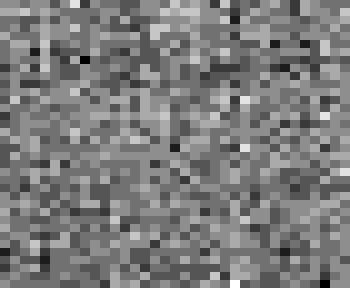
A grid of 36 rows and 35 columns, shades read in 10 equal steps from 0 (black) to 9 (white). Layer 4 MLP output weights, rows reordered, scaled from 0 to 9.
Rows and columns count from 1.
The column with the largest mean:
35
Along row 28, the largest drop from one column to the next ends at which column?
13
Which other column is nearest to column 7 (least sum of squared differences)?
32
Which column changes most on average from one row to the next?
4
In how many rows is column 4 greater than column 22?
15
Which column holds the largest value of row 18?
14
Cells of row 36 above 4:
11
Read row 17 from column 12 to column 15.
4 6 5 3
